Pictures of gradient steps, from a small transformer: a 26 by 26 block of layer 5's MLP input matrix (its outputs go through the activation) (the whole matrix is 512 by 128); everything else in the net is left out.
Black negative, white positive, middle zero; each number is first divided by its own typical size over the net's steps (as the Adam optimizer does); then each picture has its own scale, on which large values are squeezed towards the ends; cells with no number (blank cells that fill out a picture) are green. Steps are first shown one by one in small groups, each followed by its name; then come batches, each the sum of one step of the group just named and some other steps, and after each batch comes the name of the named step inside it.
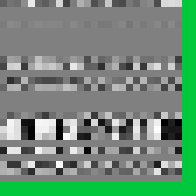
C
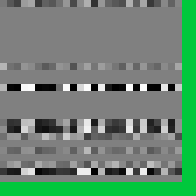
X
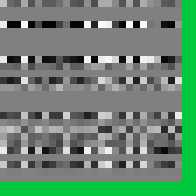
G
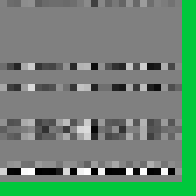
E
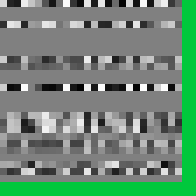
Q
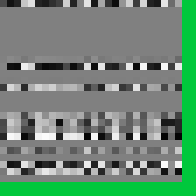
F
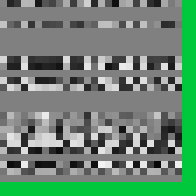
F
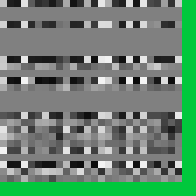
G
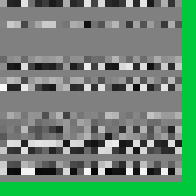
E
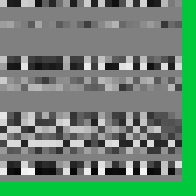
E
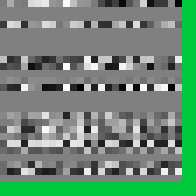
Q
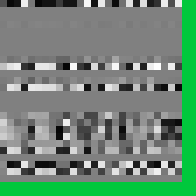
C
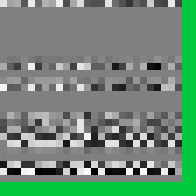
E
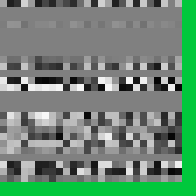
E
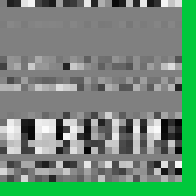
C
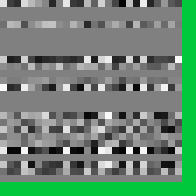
Q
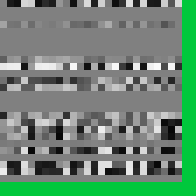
C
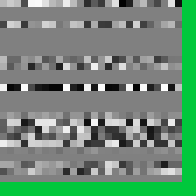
Q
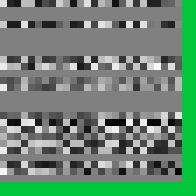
G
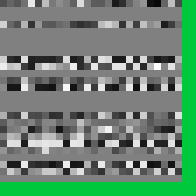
X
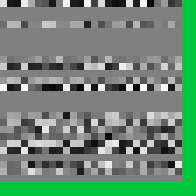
Q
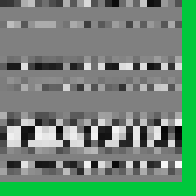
F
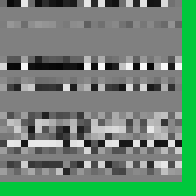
F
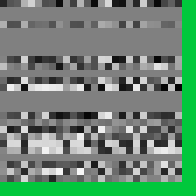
F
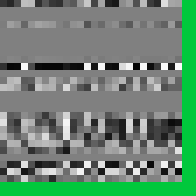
F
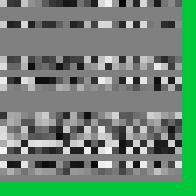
G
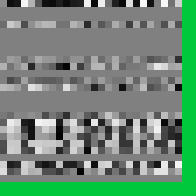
C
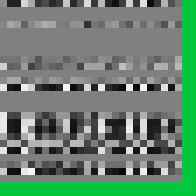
X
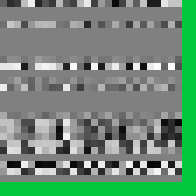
C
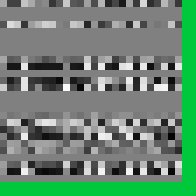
Q
